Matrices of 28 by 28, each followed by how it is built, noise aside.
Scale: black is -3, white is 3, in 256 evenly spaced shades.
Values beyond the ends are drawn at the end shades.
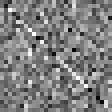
diagonal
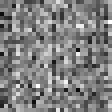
blocks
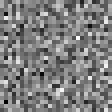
repeating rows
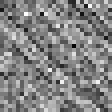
Toeplitz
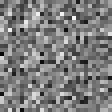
repeating rows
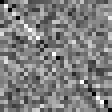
diagonal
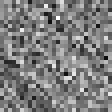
Toeplitz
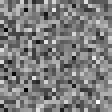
repeating rows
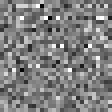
uneven rows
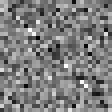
diagonal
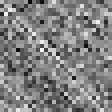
Toeplitz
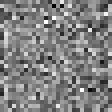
repeating rows
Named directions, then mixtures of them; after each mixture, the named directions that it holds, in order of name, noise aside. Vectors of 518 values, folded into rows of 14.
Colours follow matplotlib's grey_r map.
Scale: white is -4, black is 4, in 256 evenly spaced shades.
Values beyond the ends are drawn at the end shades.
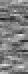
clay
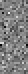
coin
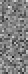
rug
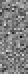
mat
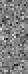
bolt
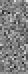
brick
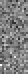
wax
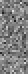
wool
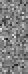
bolt.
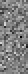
coin, mat.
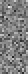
rug.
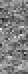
bolt, clay, coin.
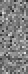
rug, wool.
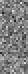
wool.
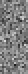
bolt, brick, wax.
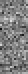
bolt, brick, clay.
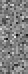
bolt.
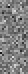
rug, wool.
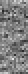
brick, clay, mat.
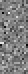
coin.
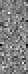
brick, coin, wool.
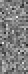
coin, mat.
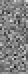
brick.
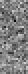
clay, coin, wool.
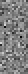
coin, mat.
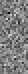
brick, rug, wax.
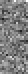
brick, clay, rug.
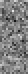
clay, rug, wool.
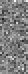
brick, clay, rug.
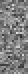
clay, mat, wax.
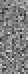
mat, rug.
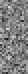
bolt, coin, rug.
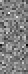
coin.
